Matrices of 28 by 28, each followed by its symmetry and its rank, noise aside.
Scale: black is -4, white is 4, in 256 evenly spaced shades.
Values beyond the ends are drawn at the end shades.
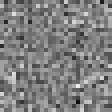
no symmetry, rank eight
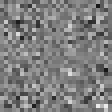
no symmetry, rank six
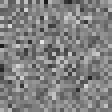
symmetric, rank eight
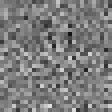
no symmetry, rank eight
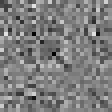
symmetric, rank six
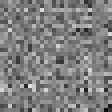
no symmetry, rank six
